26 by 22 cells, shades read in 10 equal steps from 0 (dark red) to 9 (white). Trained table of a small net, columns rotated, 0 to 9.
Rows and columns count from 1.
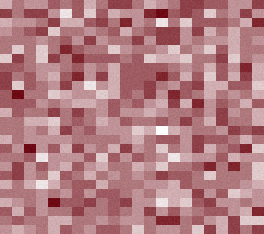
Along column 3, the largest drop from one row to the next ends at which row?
17
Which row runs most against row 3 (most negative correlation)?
20
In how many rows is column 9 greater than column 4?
8
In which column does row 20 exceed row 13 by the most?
5
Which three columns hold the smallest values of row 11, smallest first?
2, 15, 13
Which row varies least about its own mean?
16
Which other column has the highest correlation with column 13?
1
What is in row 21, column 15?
6
